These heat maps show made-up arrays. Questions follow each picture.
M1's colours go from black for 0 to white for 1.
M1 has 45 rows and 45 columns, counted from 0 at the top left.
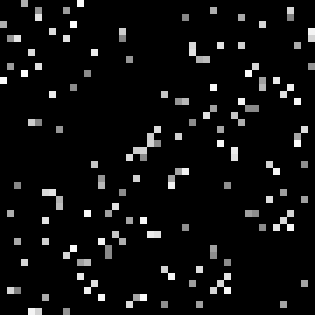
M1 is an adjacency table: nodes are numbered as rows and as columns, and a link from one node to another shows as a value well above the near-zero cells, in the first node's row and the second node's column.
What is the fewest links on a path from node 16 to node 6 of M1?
5
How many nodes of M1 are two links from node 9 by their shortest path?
6
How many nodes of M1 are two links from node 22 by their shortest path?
6
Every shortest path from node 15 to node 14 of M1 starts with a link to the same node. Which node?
node 30
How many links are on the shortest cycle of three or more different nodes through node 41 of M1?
3
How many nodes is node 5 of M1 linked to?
5
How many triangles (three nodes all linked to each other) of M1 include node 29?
0
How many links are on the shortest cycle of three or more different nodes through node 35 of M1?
3
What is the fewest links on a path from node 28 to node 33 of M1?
4
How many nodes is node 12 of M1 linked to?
4
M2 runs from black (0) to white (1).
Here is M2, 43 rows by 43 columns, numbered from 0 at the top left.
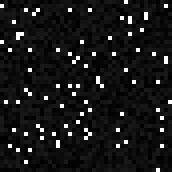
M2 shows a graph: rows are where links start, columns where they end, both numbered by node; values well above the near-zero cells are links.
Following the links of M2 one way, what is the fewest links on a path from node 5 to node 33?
4
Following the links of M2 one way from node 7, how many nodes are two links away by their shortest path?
2
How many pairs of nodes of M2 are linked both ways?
1
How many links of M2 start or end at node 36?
6
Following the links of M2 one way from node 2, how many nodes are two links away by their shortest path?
4
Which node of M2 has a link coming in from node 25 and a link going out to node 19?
node 21
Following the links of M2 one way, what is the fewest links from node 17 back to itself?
4
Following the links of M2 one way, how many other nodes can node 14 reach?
4
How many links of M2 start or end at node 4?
7
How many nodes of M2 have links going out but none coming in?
3
